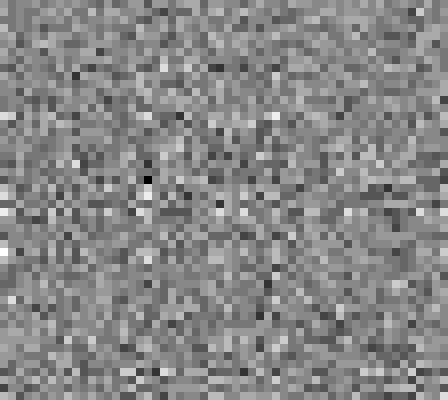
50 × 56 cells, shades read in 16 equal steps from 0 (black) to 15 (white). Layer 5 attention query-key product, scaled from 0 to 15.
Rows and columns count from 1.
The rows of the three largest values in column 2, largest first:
38, 15, 27
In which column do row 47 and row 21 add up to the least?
31
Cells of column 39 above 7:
32
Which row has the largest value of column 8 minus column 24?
16
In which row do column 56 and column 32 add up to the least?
23
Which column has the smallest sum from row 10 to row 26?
10
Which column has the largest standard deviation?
19
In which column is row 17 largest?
29
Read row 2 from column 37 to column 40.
6 7 8 8
